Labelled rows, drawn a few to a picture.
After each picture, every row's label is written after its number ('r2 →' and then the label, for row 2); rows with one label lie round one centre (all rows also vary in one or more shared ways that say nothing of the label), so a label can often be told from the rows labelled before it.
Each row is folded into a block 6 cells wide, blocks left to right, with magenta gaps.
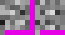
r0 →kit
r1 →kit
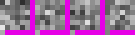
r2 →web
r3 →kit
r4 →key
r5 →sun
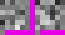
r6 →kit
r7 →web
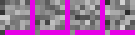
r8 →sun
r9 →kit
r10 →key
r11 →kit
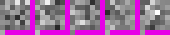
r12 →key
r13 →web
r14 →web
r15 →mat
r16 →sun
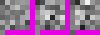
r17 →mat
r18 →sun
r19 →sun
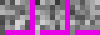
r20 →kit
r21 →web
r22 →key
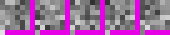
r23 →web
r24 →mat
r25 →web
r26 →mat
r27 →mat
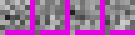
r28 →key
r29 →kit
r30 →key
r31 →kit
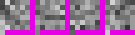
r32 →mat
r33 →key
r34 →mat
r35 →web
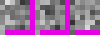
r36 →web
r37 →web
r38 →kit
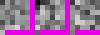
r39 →kit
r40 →sun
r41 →web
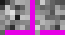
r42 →sun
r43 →web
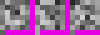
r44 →web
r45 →web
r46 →sun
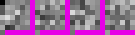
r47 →sun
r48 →key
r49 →kit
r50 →key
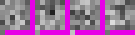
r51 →kit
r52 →web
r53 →key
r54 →web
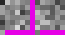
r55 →kit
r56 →web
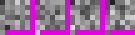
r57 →key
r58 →mat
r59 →web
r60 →sun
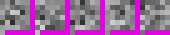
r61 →kit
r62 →mat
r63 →kit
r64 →web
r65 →sun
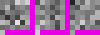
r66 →key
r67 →web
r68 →mat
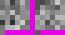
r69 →kit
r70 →sun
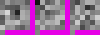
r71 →web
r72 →mat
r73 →sun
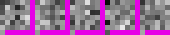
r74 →sun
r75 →web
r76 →kit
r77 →kit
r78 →key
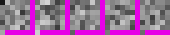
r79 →kit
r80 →web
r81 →sun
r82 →kit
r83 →kit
